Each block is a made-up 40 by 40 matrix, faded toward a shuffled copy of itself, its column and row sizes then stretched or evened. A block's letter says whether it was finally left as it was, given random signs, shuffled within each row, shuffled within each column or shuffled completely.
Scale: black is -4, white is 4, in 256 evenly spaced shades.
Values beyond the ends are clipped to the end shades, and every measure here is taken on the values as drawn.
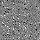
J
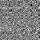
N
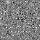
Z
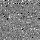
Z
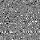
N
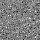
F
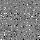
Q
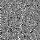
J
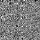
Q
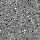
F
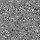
Z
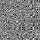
N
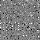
Q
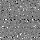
Z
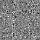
Q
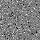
F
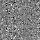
J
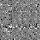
N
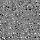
Z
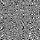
N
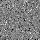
F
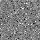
F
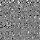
N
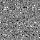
Z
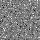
F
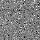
J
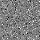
J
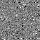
Z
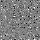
Q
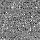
Z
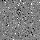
J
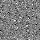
J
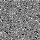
Z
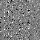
J
